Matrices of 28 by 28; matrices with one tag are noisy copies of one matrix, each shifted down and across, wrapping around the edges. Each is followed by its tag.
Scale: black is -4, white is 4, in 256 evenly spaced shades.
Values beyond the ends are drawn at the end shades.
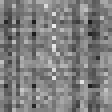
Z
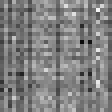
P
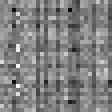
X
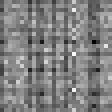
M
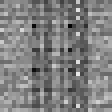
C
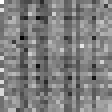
Z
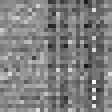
C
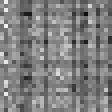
M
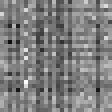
P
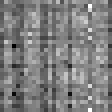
Z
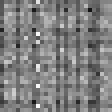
X
